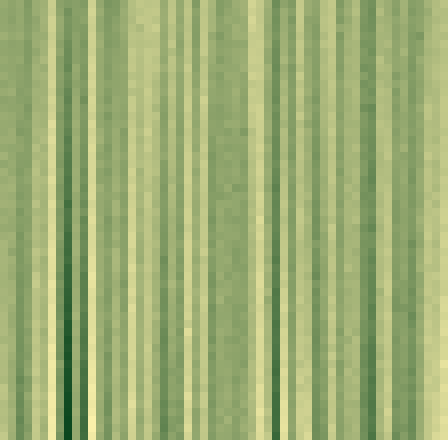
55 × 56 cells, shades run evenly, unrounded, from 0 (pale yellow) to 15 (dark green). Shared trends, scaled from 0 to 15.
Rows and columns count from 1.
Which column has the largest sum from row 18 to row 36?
9
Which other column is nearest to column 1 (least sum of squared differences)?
34
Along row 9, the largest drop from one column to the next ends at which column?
12
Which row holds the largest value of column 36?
1
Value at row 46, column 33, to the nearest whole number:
2
